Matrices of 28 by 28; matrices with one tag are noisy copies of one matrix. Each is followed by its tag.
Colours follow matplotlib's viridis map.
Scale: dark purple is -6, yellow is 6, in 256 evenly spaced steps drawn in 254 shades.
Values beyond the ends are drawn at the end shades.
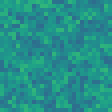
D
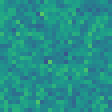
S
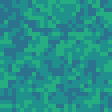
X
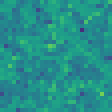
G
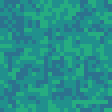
X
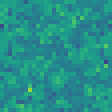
D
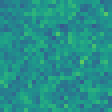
X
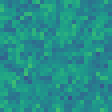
S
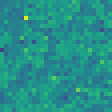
X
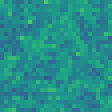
G
